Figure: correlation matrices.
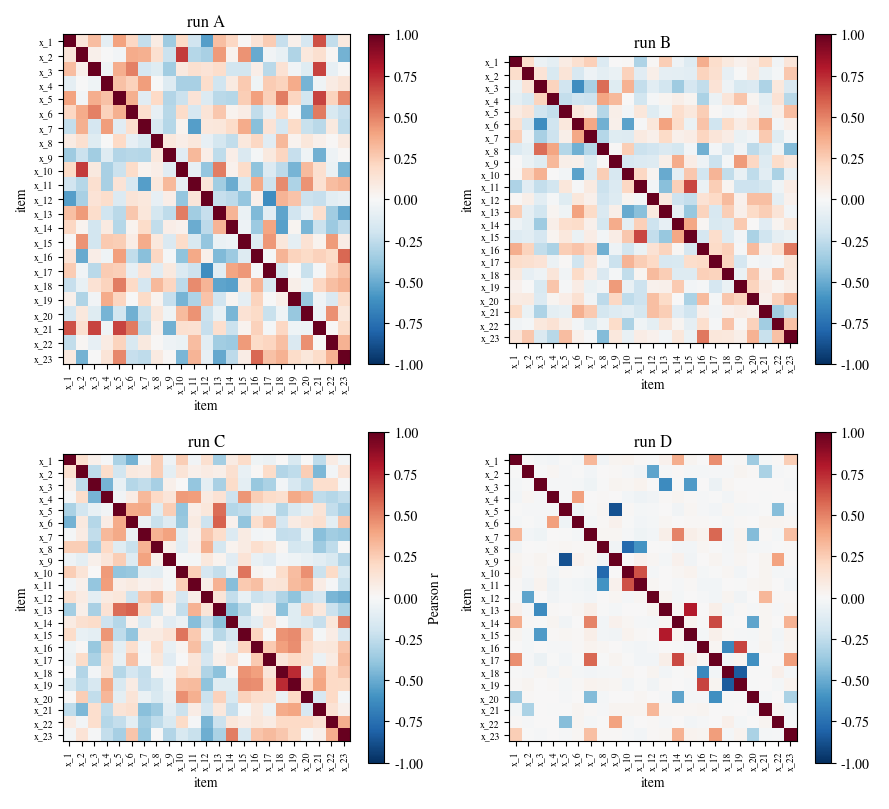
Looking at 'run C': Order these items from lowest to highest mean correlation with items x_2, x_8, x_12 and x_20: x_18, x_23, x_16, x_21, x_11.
x_21, x_18, x_23, x_16, x_11
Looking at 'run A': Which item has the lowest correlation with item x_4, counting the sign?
x_20
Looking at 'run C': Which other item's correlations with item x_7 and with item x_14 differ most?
x_23
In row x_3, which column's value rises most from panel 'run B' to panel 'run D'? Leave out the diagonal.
x_6
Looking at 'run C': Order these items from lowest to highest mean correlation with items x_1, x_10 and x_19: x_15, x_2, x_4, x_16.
x_2, x_16, x_4, x_15
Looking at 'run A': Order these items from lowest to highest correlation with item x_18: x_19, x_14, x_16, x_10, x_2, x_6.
x_14, x_10, x_2, x_19, x_6, x_16
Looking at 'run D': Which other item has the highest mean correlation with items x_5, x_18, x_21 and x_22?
x_12
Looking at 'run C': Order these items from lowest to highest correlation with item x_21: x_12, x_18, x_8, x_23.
x_8, x_12, x_23, x_18
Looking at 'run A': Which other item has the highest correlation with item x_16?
x_23
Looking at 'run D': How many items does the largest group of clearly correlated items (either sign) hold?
6
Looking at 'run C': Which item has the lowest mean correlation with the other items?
x_3
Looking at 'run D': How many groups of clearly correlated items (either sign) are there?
7
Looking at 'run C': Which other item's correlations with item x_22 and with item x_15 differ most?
x_4
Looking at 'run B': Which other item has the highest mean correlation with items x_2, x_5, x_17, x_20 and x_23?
x_16
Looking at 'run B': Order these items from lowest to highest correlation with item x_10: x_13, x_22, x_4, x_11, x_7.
x_13, x_22, x_7, x_4, x_11
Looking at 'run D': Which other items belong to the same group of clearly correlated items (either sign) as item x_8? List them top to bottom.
x_10, x_11
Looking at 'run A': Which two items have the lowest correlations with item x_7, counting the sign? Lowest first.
x_11, x_16
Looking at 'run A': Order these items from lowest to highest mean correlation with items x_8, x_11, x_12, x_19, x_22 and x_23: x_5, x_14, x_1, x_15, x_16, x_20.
x_14, x_1, x_15, x_20, x_5, x_16
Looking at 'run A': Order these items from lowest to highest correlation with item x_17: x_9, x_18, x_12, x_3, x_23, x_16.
x_12, x_3, x_18, x_16, x_9, x_23
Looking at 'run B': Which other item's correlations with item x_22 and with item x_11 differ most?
x_15
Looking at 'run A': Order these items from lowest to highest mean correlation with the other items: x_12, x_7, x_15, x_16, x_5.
x_12, x_7, x_16, x_15, x_5
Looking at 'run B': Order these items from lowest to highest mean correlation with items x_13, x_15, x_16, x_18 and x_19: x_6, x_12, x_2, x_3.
x_3, x_2, x_12, x_6
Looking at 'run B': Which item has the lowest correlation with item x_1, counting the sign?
x_11
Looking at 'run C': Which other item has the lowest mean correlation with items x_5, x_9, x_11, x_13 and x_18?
x_14
